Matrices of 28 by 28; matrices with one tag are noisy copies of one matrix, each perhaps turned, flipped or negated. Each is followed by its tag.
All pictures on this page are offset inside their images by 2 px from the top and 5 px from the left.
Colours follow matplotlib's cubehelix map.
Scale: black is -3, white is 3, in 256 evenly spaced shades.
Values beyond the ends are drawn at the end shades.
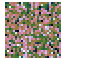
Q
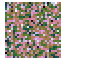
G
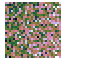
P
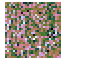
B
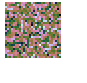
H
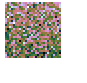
P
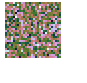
H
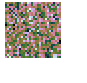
H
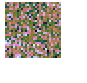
H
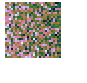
P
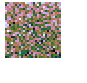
P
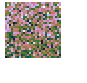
P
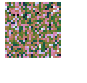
Q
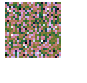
Q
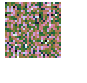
Q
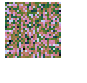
G
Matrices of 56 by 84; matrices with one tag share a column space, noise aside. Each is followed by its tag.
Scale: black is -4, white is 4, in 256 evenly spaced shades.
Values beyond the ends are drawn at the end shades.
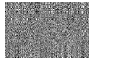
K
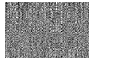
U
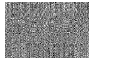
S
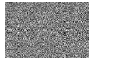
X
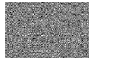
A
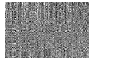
U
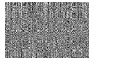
U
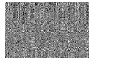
U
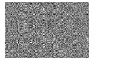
A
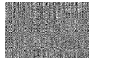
U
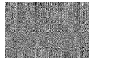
U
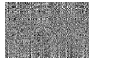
K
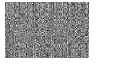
S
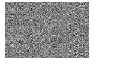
A
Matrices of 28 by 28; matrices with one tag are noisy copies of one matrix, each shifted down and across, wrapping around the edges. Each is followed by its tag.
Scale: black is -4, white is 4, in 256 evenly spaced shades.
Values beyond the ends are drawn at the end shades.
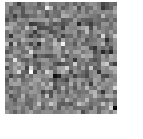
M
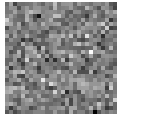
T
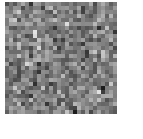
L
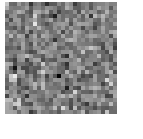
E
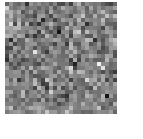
L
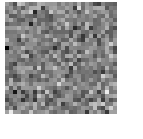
T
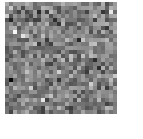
T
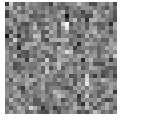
E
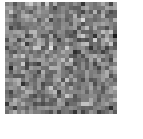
M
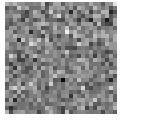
T
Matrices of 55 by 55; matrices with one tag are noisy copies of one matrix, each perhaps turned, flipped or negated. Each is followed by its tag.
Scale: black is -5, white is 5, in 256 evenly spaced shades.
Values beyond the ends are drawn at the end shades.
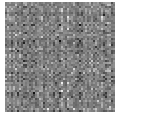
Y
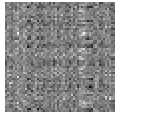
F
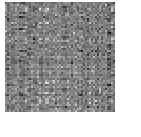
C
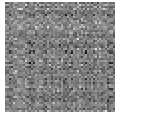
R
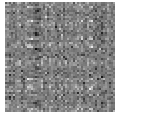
F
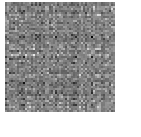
Y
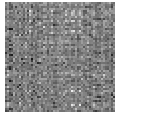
C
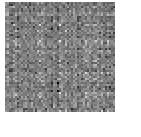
Y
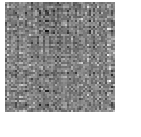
C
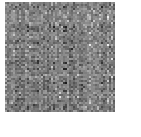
R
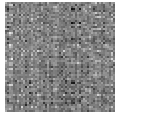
C
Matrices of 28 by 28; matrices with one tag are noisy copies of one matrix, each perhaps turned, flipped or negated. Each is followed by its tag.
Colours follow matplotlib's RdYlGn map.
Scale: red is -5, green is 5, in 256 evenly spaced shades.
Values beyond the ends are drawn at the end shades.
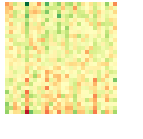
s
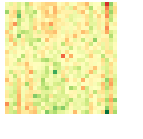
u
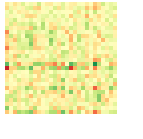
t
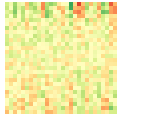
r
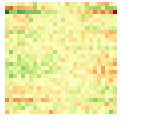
u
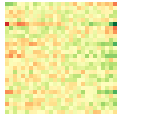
s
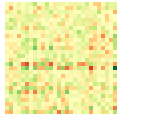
t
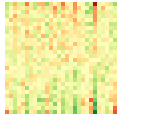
s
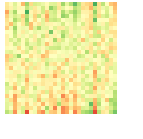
s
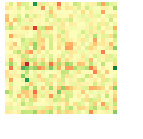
t
